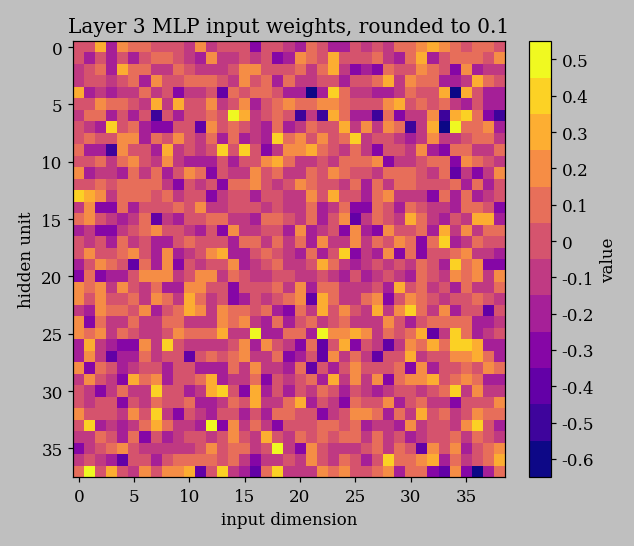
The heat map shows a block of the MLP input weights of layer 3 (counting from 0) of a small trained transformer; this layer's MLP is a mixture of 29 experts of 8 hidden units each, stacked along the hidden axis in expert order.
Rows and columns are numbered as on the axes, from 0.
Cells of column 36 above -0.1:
28
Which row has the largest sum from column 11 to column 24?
25
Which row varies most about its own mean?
6
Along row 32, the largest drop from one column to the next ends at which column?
8
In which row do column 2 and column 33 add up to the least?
7
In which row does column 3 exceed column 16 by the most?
37
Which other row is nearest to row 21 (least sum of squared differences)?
22
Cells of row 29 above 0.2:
4
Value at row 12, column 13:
-0.3
